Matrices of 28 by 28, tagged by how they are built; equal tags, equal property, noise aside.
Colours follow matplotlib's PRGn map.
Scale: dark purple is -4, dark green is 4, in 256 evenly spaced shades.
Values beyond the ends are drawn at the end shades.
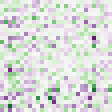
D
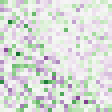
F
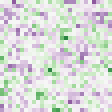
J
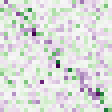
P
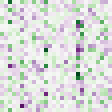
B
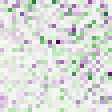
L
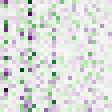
B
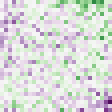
J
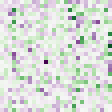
B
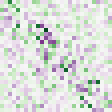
P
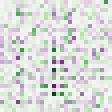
D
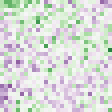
J
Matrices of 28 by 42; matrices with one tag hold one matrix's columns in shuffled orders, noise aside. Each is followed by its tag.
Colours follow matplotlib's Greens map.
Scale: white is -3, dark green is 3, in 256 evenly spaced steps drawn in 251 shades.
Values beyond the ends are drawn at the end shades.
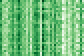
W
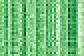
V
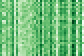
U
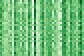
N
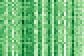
U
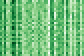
N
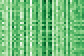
N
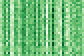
V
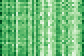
U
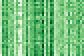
U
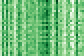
N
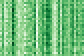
V
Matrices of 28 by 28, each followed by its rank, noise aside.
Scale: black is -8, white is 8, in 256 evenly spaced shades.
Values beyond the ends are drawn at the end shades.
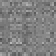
three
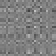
two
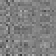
three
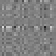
two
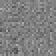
six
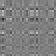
one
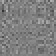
four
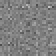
six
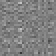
four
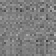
four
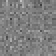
four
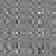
two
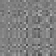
two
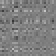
two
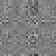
three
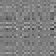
two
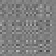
two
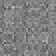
six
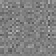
four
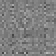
four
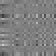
one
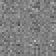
six
